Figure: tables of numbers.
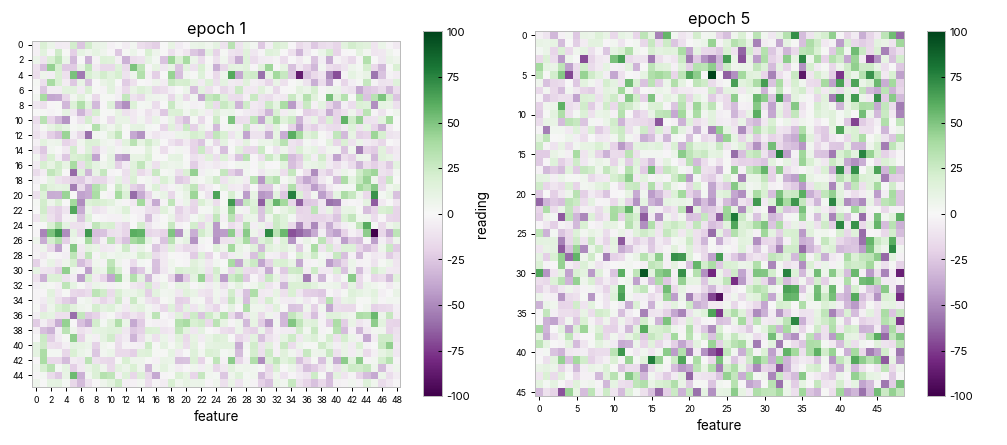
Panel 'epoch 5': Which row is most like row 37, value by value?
25
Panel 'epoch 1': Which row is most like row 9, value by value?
45
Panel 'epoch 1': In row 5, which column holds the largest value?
2
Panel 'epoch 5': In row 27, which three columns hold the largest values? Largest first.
47, 44, 5
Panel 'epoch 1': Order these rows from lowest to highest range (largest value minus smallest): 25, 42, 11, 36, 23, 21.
23, 11, 42, 36, 21, 25
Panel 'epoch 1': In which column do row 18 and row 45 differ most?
31
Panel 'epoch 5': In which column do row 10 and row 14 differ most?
29
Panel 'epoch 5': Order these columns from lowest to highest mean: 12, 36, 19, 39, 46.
46, 39, 36, 12, 19
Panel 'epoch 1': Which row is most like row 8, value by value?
15
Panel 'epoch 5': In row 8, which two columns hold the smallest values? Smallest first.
39, 5
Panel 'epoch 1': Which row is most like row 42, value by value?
10
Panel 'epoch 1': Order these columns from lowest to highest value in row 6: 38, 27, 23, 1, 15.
1, 23, 38, 15, 27
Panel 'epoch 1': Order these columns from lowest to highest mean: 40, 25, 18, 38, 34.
40, 38, 25, 34, 18
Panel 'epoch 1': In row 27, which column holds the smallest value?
3
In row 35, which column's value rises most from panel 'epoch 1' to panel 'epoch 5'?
23
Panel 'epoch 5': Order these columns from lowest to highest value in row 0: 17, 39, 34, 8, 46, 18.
18, 8, 46, 39, 17, 34
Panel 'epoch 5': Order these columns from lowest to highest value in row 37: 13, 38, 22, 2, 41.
22, 38, 2, 13, 41
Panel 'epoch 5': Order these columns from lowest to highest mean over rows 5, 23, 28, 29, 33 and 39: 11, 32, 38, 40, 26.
40, 32, 11, 38, 26
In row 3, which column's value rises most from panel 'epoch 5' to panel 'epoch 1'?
44
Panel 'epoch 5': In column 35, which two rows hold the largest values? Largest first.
3, 20
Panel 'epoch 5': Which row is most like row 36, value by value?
0
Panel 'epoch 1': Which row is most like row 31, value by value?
34
